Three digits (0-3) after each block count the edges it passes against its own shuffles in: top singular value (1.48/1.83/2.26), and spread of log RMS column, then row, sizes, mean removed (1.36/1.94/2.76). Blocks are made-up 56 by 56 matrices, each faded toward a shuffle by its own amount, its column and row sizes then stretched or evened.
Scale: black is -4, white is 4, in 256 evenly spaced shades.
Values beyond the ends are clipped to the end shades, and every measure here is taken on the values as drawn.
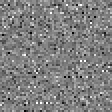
0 0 2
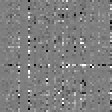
1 3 2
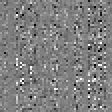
0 3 1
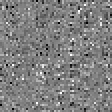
2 2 1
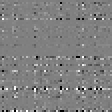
1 2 3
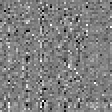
2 2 0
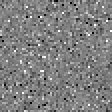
0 0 0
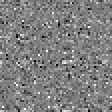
1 1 1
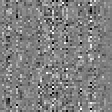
2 3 0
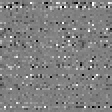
0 1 3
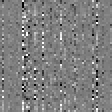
2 3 0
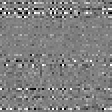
3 1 3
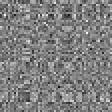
3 0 2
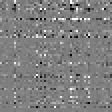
2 2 3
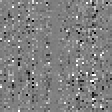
0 3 1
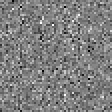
2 2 0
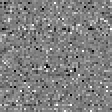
0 0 2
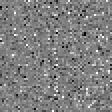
1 1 0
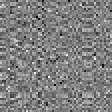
3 1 0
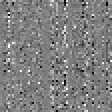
1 3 1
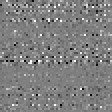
1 1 3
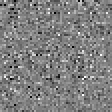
1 1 2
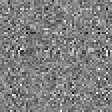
2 1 2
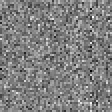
1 1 0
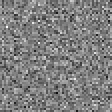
2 1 0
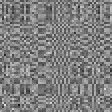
3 0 1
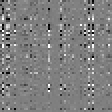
3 3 3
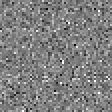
1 0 1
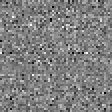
0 1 2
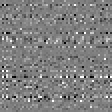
3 1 3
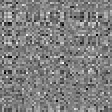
3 1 2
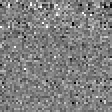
1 0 2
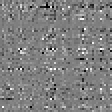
2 2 3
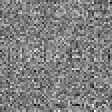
2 1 1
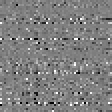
2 1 3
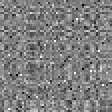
3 0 0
